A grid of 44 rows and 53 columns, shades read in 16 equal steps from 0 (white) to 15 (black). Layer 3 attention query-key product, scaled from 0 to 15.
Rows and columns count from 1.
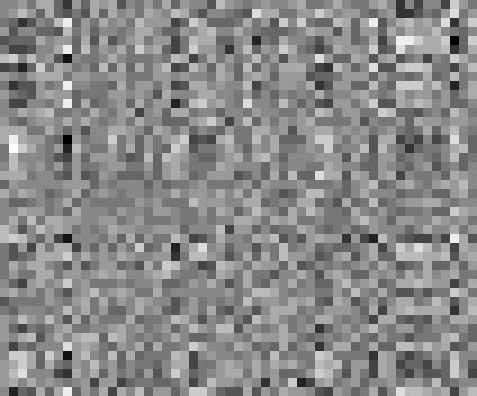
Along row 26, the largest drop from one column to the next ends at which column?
27
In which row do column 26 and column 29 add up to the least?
16
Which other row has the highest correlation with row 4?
23
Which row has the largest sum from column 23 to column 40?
5
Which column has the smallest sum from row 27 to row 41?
6
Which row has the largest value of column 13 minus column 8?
44
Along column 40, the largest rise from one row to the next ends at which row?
34
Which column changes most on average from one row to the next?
8
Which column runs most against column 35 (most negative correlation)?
33
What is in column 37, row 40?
4
